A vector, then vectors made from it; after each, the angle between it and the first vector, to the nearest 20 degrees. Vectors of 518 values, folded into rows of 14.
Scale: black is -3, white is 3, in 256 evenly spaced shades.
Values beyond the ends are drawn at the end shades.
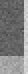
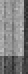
160 degrees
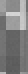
100 degrees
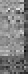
140 degrees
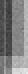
40 degrees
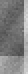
20 degrees
